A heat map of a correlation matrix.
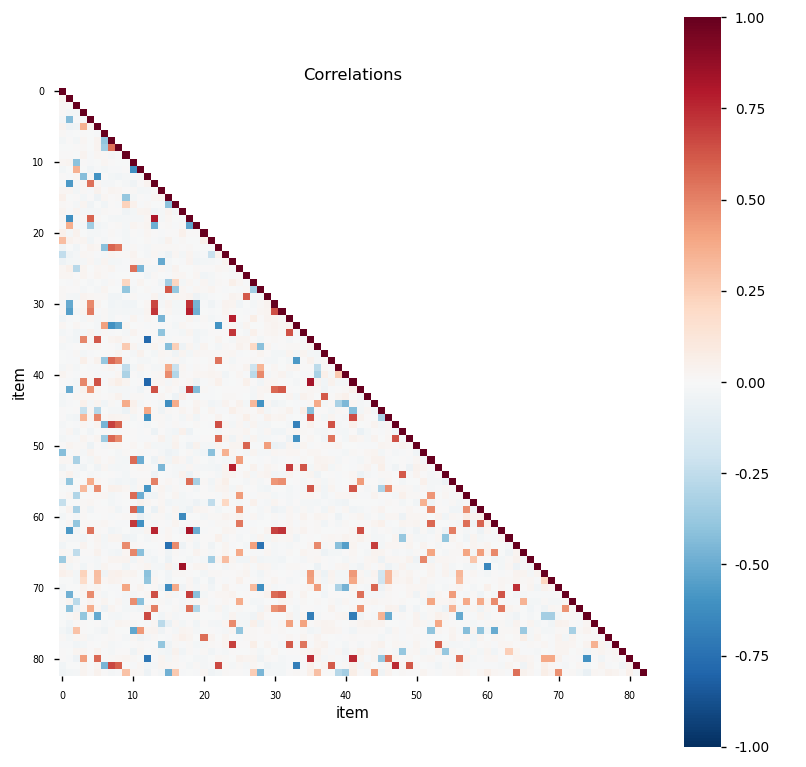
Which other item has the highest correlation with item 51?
66
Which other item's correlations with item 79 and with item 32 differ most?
24
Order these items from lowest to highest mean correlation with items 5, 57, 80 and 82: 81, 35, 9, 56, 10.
81, 9, 10, 56, 35
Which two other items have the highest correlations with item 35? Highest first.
41, 80
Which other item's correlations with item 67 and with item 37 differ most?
17
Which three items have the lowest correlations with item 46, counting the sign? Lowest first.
12, 74, 45
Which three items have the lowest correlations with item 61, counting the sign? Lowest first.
11, 76, 2
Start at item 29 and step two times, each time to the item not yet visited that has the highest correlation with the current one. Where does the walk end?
50
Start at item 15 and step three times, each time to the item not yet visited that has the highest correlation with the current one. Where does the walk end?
39
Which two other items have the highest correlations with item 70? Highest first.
64, 44
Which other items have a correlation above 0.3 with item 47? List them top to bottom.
7, 8, 22, 38, 49, 81
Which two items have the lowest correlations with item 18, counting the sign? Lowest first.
1, 19
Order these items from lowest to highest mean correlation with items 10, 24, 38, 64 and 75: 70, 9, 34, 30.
30, 9, 70, 34
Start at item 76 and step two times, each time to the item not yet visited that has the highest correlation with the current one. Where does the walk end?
2
